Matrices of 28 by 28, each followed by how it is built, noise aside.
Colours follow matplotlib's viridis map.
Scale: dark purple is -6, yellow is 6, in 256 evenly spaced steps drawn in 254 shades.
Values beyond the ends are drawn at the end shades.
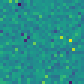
sparse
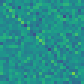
diagonal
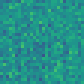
blocks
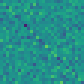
diagonal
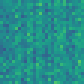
blocks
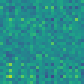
low rank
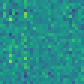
uneven columns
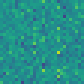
uneven columns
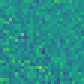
lower triangular
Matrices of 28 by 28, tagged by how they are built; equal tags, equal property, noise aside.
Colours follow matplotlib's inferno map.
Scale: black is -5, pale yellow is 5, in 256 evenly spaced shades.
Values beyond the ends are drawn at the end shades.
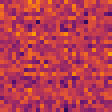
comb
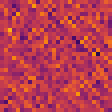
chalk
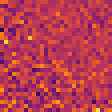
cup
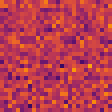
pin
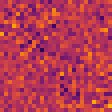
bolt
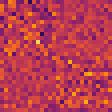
bolt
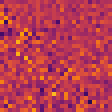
cup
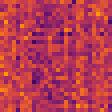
comb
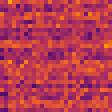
comb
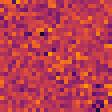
bolt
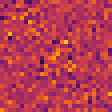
bolt
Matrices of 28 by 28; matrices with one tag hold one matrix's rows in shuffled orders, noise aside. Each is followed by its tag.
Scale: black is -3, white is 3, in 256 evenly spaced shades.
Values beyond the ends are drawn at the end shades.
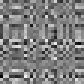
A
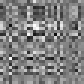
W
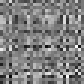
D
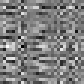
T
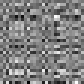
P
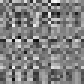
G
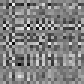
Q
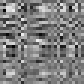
T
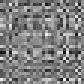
D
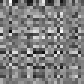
W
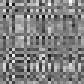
Q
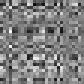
W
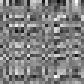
P
